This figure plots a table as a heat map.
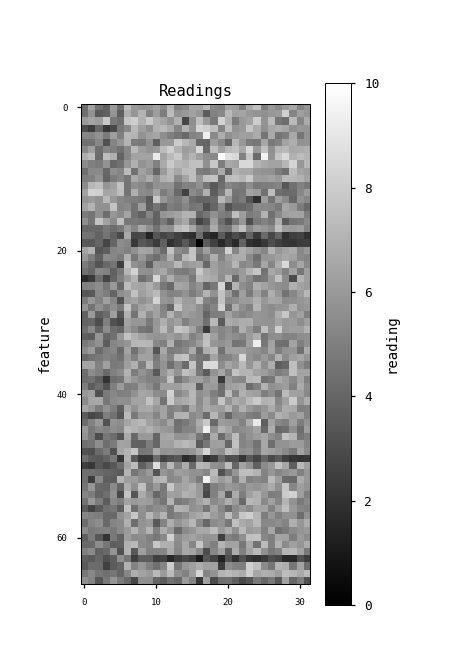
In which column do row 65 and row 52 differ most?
17
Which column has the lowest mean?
3
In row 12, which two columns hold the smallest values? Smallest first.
14, 18
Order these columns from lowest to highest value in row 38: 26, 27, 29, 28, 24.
26, 29, 28, 27, 24
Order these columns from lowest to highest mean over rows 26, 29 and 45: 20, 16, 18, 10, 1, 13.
1, 13, 18, 16, 20, 10
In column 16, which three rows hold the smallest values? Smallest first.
19, 63, 66
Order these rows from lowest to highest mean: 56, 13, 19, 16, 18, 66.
19, 18, 66, 16, 13, 56
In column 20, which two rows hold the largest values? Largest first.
7, 20
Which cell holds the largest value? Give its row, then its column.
7, 19
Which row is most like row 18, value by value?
49
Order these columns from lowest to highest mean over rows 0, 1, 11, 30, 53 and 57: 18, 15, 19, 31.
19, 18, 31, 15
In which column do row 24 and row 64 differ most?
10
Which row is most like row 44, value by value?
33
